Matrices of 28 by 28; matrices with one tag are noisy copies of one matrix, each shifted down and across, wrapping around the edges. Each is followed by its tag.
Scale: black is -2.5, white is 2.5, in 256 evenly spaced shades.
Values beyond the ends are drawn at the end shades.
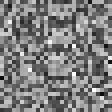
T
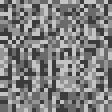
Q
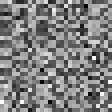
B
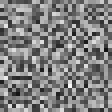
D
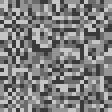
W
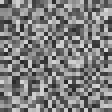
D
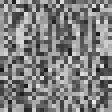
Q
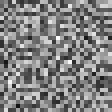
D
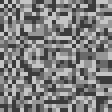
W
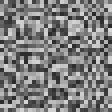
W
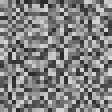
D
